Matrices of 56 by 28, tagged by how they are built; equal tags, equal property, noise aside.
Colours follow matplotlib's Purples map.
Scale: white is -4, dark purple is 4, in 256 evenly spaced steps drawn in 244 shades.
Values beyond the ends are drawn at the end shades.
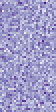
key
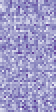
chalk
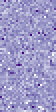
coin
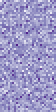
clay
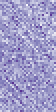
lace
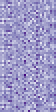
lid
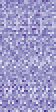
clay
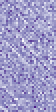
lace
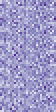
lid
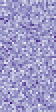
key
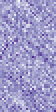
lace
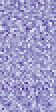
clay
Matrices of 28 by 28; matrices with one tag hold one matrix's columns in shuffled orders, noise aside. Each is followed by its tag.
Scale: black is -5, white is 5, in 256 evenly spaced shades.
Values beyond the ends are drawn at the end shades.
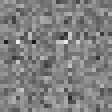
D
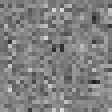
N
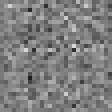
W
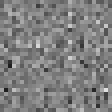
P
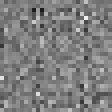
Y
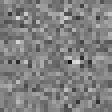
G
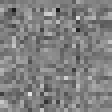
Y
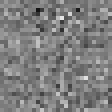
Y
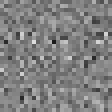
D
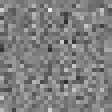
N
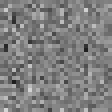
N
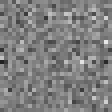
G
